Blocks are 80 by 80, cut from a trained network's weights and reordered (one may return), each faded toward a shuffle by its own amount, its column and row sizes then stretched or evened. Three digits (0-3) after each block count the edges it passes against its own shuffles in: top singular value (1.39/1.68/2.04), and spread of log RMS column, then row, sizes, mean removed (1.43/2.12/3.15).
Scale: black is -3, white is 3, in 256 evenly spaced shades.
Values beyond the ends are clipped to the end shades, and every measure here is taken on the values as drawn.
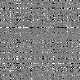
2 2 3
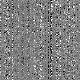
1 3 1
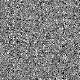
0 2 0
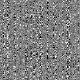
1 3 1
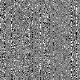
0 3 0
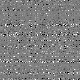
0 1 3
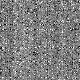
1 0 1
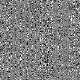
0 3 0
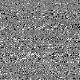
0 1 3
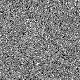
0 0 0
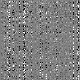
2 3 2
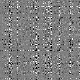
2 3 2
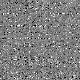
0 0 2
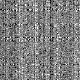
3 1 2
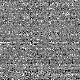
1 1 2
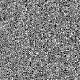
1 1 0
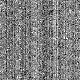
3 1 0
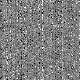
1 2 0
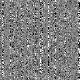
2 3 0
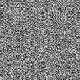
3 1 0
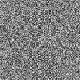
3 1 0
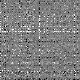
2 2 2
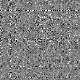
1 2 2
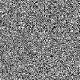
2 1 1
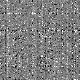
1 2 1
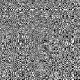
3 2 2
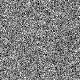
0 1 0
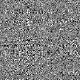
2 2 2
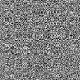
3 1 2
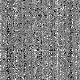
2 2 1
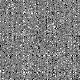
1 1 1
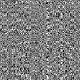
3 2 2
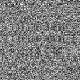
3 0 1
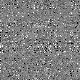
0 1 2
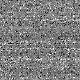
1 1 1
